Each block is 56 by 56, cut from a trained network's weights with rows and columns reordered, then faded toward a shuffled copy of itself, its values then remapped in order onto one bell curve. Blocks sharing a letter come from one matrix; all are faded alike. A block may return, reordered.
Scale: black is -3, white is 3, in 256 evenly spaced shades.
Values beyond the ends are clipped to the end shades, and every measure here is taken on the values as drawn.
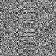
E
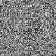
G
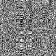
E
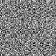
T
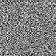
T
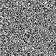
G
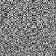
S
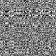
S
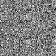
G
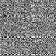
S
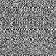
S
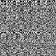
S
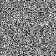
T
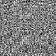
E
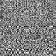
S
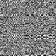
S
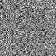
T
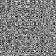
S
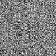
T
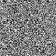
G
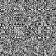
S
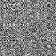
T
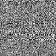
S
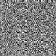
T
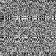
S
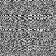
S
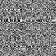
S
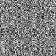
G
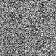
G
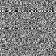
S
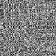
T
